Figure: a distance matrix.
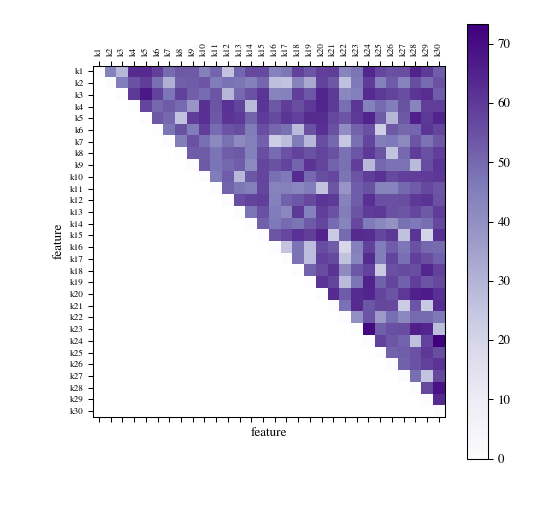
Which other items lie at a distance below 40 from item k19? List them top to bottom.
k2, k7, k16, k17, k22
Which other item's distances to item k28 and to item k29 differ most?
k15
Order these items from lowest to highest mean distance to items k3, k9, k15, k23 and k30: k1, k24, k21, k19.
k1, k21, k19, k24
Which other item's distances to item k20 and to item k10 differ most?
k13
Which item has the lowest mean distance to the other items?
k22
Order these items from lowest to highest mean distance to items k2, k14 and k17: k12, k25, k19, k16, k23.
k16, k19, k25, k23, k12
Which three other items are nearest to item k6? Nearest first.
k25, k18, k22
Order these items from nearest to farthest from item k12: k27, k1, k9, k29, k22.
k1, k22, k9, k27, k29
